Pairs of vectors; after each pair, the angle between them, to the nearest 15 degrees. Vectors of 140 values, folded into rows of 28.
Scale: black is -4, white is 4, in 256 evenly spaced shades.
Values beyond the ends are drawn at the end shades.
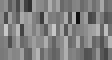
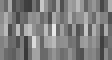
75 degrees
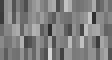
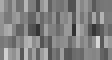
120 degrees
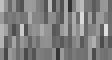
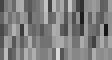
165 degrees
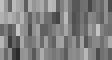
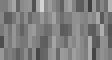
90 degrees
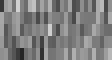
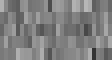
120 degrees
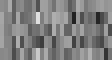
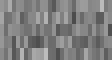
45 degrees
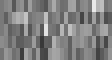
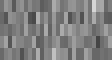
45 degrees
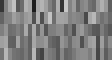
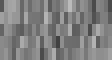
75 degrees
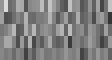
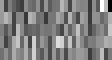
135 degrees
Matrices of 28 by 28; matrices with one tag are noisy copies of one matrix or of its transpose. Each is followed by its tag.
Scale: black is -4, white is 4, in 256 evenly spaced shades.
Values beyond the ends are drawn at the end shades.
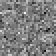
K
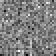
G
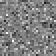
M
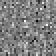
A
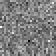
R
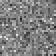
G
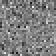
M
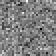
R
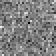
R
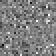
M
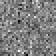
G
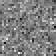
G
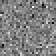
M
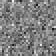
K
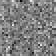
K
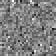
K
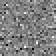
A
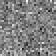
R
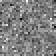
G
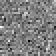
R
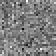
R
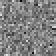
K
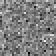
K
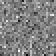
G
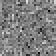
R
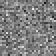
M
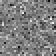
G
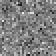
R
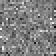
G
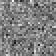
K
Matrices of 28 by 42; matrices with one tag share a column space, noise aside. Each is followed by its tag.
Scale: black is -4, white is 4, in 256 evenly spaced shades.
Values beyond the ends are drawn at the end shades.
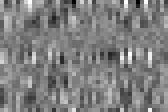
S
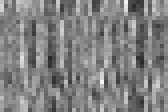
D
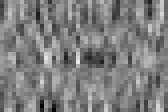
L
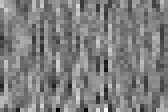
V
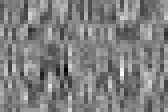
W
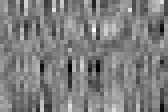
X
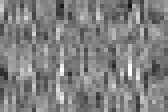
W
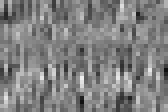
W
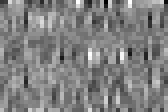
S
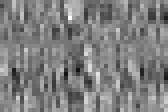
W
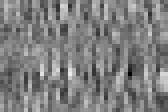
W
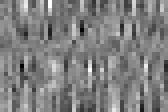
X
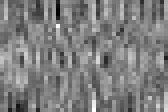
L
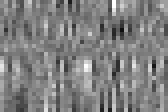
X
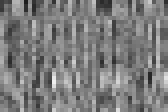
D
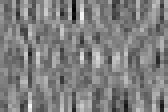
L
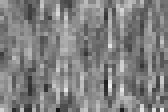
V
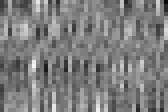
X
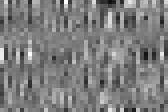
S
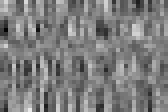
X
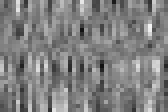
X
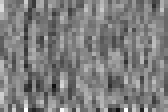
V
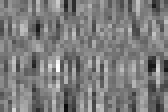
X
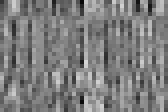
D
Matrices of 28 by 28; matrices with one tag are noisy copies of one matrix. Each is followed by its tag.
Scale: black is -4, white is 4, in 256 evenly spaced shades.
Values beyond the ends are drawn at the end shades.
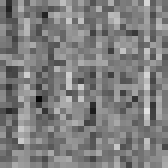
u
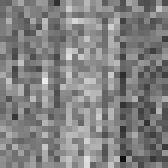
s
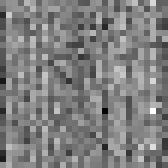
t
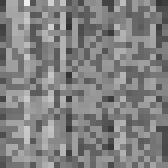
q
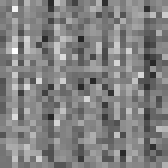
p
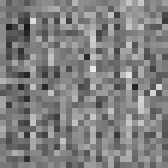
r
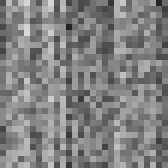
q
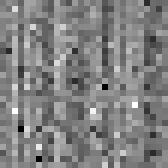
p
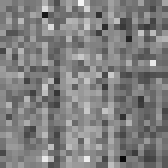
s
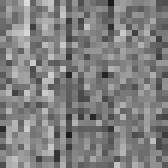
q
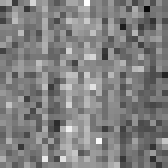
s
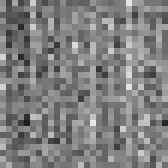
r
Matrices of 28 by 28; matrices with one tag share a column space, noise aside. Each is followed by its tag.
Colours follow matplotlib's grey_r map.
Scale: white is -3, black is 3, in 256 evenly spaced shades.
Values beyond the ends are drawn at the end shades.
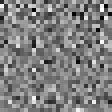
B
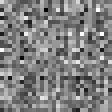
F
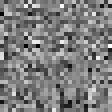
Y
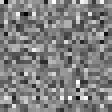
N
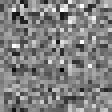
B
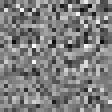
B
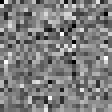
N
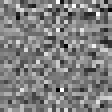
B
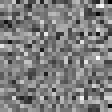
N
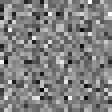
N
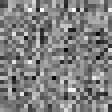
F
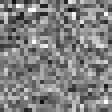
B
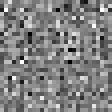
F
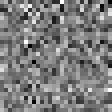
B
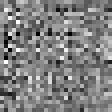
F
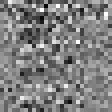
B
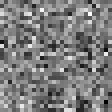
Y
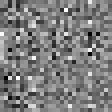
F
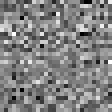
N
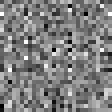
Y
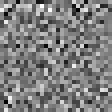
B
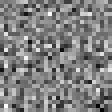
Y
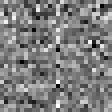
B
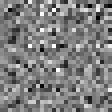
B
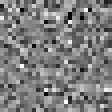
B
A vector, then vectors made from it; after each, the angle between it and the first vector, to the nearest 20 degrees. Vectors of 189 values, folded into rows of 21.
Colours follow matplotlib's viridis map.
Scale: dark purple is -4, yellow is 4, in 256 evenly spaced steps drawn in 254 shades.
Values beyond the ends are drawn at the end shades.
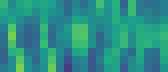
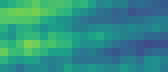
100 degrees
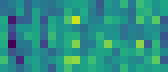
120 degrees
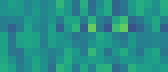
120 degrees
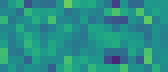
120 degrees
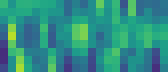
20 degrees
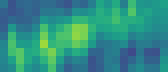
60 degrees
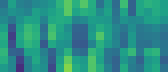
160 degrees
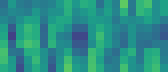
160 degrees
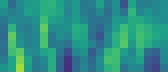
40 degrees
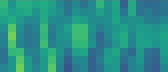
20 degrees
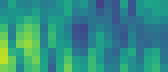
140 degrees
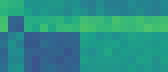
80 degrees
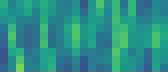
40 degrees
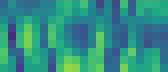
160 degrees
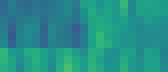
120 degrees
